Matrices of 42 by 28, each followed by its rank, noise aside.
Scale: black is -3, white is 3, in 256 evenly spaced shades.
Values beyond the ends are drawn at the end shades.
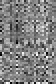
three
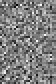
eight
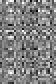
three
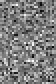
eight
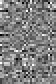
four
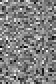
eight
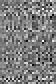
four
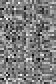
six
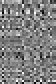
three
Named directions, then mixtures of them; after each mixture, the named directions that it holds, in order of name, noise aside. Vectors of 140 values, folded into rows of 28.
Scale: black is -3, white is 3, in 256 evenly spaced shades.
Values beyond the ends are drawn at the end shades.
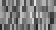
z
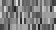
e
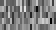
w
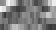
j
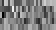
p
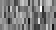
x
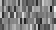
e, p.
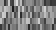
e, p.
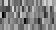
p.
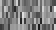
e.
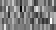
w, z.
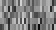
e, x.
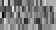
p.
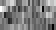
j, x.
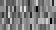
w.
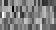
p.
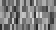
z.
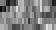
j, x.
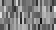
e.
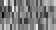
p, z.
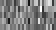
w, x.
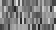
e.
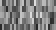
z.
